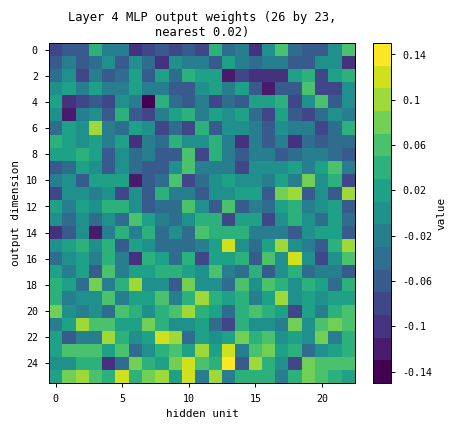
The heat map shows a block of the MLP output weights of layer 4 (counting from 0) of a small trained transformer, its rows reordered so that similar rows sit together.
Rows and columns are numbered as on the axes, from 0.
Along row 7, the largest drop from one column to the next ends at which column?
6
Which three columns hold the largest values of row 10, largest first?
19, 9, 21
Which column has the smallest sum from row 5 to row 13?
16
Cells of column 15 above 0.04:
3
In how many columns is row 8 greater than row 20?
6
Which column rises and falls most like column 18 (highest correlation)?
4
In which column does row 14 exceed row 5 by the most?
7
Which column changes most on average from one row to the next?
18
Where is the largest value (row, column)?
24, 13
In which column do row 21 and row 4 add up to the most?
20
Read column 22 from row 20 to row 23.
0.06 0.06 0.04 0.04
